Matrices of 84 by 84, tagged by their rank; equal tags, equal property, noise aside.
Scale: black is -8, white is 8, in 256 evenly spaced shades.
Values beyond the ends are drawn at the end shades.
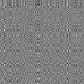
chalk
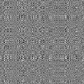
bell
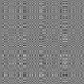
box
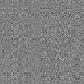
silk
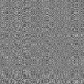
bell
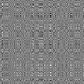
box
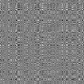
chalk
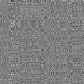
silk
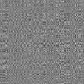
bell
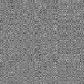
silk
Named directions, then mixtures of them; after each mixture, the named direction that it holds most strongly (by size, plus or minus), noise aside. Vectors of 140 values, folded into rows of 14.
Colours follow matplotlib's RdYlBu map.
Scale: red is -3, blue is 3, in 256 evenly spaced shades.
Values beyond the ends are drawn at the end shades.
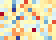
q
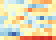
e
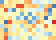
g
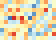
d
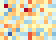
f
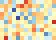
g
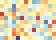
q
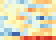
e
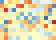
g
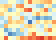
e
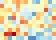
d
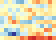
e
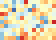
q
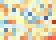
g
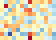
f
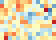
g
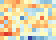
e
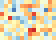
d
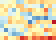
e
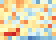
e
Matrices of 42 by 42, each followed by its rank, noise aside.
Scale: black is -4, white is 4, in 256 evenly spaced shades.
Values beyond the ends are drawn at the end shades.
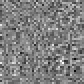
eight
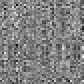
six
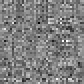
six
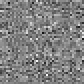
six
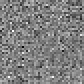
eight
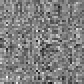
seven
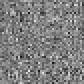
seven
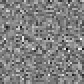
seven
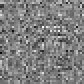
seven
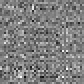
six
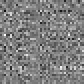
five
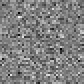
seven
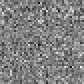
eight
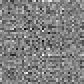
six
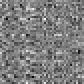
five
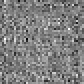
seven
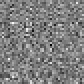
six
